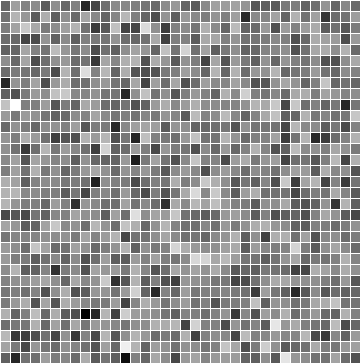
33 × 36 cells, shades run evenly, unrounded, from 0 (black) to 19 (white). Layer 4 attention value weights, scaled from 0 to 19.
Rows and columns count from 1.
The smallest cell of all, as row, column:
29, 9
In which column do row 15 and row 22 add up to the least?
14
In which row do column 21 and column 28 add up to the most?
30
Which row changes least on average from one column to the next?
1
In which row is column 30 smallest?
27
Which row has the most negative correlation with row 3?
21
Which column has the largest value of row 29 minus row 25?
6
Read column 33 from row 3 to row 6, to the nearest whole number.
7 12 13 6
